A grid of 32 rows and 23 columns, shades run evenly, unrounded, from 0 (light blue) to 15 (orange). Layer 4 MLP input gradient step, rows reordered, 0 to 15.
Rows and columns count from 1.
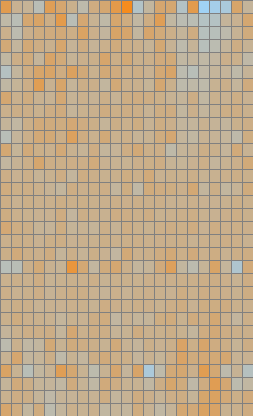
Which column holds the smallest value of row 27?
1
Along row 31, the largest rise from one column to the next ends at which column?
19
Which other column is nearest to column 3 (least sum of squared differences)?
15
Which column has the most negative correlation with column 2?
8
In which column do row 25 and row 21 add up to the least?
22
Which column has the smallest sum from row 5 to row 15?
17
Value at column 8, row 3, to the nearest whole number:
10
